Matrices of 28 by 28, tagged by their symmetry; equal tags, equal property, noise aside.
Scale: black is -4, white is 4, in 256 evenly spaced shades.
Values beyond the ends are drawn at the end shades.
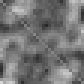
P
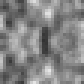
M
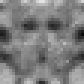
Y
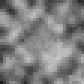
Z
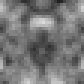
Y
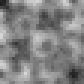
Z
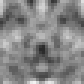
Y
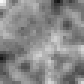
Z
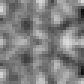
M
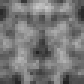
Y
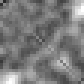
Z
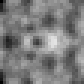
M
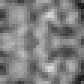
M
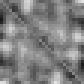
P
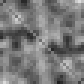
P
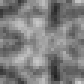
M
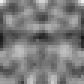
Y
